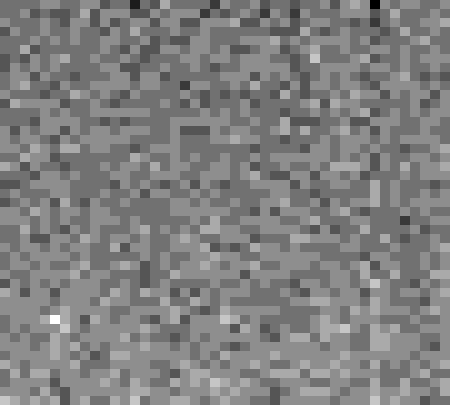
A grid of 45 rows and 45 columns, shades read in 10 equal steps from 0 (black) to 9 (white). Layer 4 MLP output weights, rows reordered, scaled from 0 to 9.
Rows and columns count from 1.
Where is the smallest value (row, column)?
1, 38
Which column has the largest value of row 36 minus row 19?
6
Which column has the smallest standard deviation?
42
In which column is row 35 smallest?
21
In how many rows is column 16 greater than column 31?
11
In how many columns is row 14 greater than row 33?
9
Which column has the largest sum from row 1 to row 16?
35
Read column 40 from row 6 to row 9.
4 4 4 5
